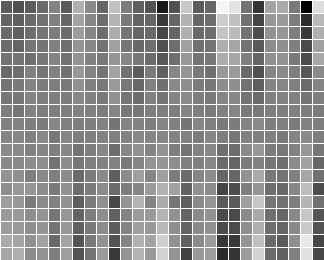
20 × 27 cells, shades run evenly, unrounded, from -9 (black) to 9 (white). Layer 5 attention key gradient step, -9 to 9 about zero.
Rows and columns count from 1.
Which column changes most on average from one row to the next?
22
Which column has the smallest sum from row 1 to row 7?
26
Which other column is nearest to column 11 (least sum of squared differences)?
21
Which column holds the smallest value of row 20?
19
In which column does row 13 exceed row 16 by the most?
10
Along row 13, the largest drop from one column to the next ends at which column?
27
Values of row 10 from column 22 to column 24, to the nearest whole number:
1 0 0
